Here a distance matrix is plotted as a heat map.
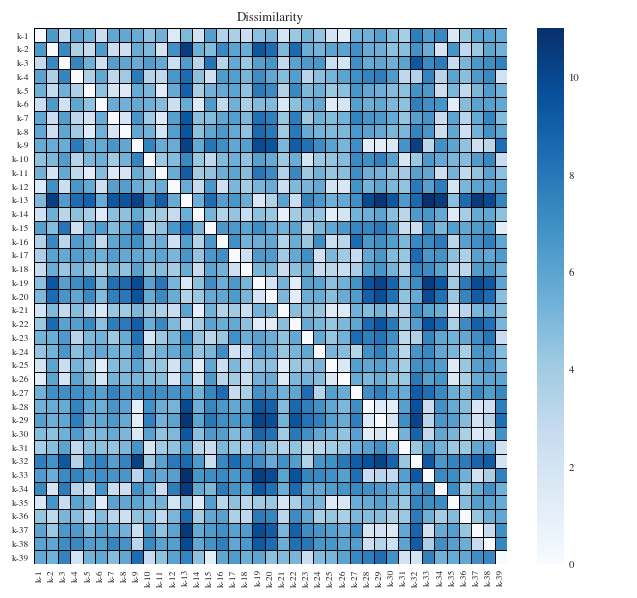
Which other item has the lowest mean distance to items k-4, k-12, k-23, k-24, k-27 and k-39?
k-31
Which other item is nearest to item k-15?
k-39
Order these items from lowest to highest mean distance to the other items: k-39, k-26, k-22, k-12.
k-26, k-12, k-39, k-22
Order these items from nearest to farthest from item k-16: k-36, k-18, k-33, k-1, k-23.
k-1, k-23, k-18, k-36, k-33
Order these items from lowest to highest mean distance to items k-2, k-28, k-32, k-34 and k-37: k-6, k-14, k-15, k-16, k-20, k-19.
k-15, k-14, k-6, k-16, k-20, k-19
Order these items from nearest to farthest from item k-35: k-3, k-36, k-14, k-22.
k-14, k-3, k-22, k-36
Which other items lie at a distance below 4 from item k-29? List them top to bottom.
k-9, k-28, k-30, k-33, k-37, k-38
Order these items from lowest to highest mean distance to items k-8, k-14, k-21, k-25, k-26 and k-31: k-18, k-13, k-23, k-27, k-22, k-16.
k-18, k-16, k-23, k-22, k-27, k-13
